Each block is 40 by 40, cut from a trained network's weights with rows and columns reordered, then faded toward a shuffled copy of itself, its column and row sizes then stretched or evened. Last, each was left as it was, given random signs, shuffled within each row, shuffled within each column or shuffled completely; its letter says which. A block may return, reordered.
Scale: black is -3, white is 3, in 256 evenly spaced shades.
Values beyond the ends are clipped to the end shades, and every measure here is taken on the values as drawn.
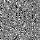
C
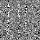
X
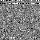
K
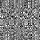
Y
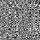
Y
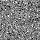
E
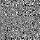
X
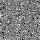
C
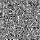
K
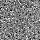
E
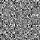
Y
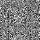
X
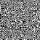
X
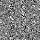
C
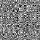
Y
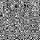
Y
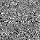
K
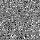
K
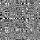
Y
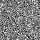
E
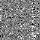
X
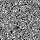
E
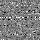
K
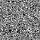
K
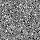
E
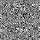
X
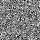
E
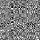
Y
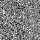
C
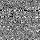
K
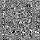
X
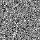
C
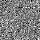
K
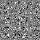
X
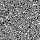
E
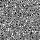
E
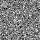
E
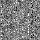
C
